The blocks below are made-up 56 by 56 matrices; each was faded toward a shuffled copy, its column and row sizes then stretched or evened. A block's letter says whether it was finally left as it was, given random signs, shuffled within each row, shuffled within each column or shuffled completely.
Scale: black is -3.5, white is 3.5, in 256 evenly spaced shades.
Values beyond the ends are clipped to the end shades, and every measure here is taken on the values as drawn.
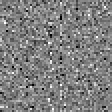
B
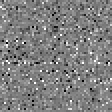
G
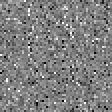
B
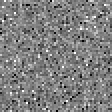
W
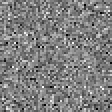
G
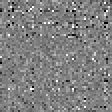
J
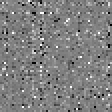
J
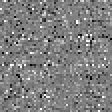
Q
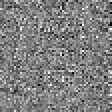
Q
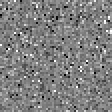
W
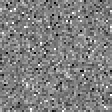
W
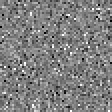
W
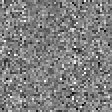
B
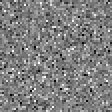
W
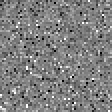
W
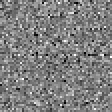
G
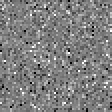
B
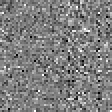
J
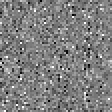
B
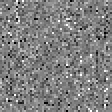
B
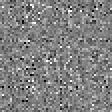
J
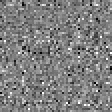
Q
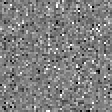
B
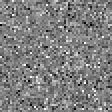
G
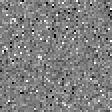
W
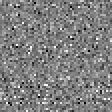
G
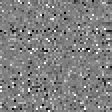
Q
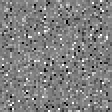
B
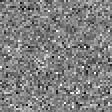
G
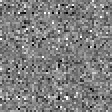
J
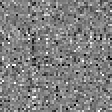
Q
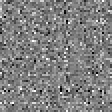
J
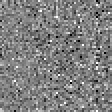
B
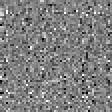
Q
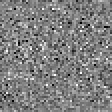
G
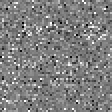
G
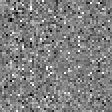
B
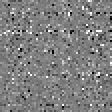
J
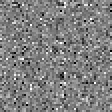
Q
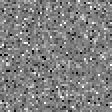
W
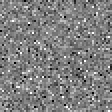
W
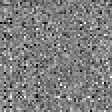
J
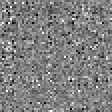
J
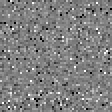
G
